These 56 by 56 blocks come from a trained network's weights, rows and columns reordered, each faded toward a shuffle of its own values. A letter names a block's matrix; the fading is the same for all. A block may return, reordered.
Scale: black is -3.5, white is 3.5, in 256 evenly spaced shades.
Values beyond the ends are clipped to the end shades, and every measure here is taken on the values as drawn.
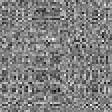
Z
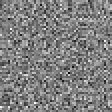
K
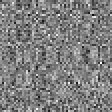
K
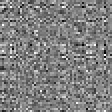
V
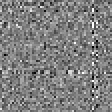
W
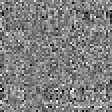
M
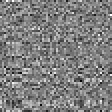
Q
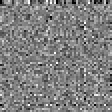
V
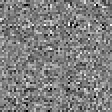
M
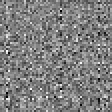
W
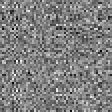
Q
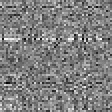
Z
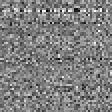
Z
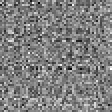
Z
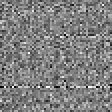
Z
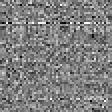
Z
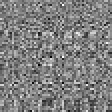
Q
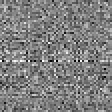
Z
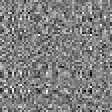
V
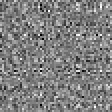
V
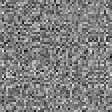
K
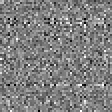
V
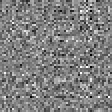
V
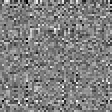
V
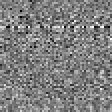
Z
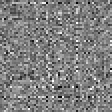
V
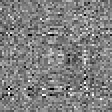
V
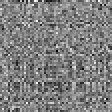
Z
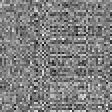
K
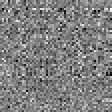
M
